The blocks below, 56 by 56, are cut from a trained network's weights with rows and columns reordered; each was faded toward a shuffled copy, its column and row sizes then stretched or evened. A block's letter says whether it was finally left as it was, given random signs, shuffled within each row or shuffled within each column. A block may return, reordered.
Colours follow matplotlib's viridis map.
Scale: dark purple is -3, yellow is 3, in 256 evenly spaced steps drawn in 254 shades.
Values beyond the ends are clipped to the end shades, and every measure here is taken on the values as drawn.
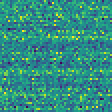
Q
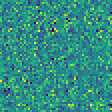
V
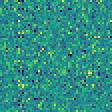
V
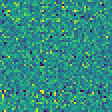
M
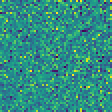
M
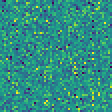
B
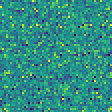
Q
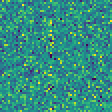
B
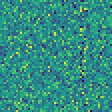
B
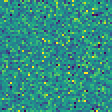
B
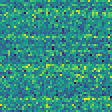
V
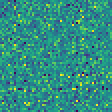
V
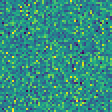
B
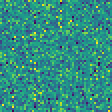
B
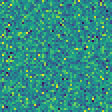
B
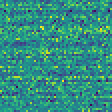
Q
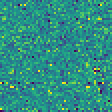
M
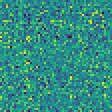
M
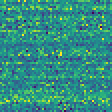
Q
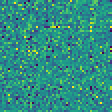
M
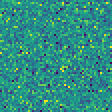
Q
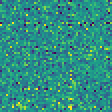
V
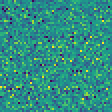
Q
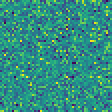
V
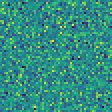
Q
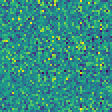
M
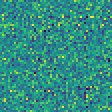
M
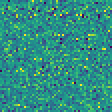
Q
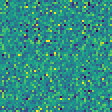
V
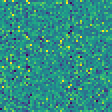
B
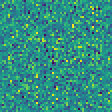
B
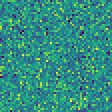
B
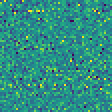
Q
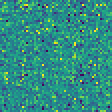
M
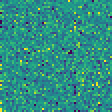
M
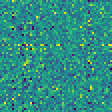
M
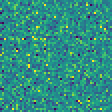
V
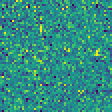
M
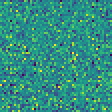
M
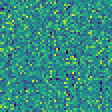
B
